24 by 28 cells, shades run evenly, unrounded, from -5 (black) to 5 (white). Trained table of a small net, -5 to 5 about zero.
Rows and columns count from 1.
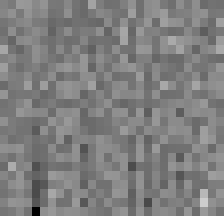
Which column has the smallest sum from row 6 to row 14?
19
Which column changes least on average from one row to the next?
10
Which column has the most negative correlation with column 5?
7
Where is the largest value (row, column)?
23, 26
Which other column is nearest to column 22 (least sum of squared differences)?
24
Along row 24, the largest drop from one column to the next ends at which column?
5
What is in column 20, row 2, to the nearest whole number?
1
